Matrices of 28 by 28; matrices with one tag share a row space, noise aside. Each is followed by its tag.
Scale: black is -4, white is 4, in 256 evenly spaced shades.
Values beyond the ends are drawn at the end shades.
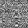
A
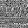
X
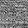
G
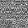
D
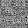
D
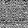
G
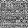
D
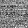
G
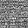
G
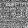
D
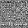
D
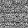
D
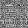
D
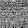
G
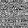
G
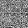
D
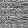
G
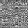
A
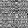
A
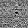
A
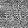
X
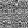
A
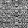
A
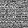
G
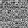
A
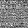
G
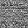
G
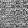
D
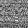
A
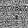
A
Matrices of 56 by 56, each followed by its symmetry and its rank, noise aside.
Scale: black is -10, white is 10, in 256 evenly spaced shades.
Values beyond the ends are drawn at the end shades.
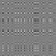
no symmetry, rank one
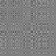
symmetric, rank two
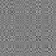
symmetric, rank two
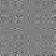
antisymmetric, rank two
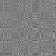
no symmetry, rank three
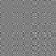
no symmetry, rank two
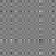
symmetric, rank one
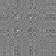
symmetric, rank three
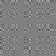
antisymmetric, rank two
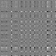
symmetric, rank one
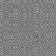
symmetric, rank three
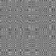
antisymmetric, rank two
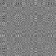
symmetric, rank three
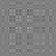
symmetric, rank one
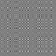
symmetric, rank one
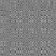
no symmetry, rank three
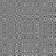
antisymmetric, rank two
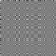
symmetric, rank one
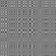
symmetric, rank one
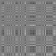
symmetric, rank one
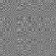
no symmetry, rank three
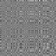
no symmetry, rank three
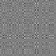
antisymmetric, rank two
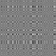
no symmetry, rank one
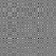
symmetric, rank two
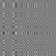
no symmetry, rank one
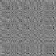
symmetric, rank three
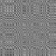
no symmetry, rank two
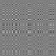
no symmetry, rank one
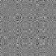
symmetric, rank three
